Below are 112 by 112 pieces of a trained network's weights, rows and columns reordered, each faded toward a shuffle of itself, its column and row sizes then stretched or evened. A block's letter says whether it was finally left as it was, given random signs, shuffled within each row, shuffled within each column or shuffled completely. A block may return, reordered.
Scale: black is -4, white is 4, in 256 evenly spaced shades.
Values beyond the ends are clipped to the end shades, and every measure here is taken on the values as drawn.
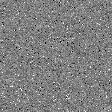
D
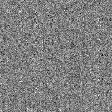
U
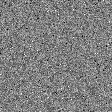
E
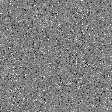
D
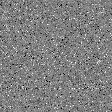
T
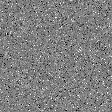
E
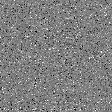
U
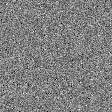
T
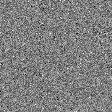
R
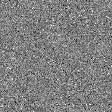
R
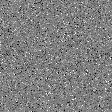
E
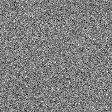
R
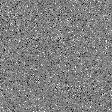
R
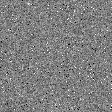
D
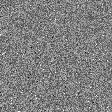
D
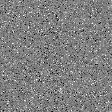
R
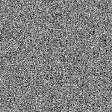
U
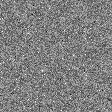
E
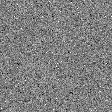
T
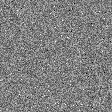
E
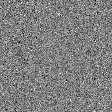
D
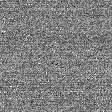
T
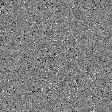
R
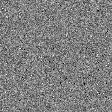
R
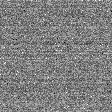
T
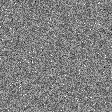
E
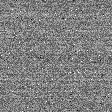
T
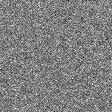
D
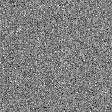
U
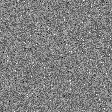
D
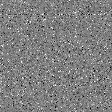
R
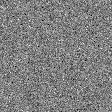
E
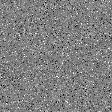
R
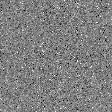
D
